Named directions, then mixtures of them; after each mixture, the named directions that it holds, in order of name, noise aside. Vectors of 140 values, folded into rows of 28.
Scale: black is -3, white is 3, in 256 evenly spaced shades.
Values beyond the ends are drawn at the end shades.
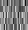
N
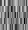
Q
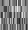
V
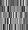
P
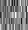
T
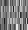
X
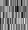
Q, V.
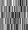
T, X.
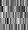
N, P, V.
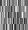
N, Q, V.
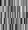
Q, T.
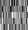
N, P, T.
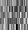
P, V, X.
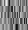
Q, X.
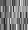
T, V, X.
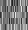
T.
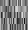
Q, V.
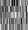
T.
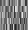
N, Q, V.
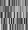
Q, T, V.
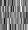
Q, T, X.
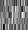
N, P, V.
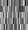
N.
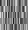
N, Q.
